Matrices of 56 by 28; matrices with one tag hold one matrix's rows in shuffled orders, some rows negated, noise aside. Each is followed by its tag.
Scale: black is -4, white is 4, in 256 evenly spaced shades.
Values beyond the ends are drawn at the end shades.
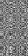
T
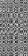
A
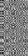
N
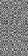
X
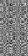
T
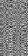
T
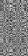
T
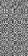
X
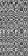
A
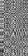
N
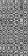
A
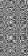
T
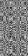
T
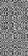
X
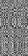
X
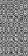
A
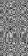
T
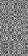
X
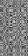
T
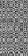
A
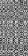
A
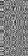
N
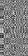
N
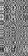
N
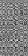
A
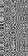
N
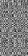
X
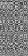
A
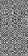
X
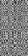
X
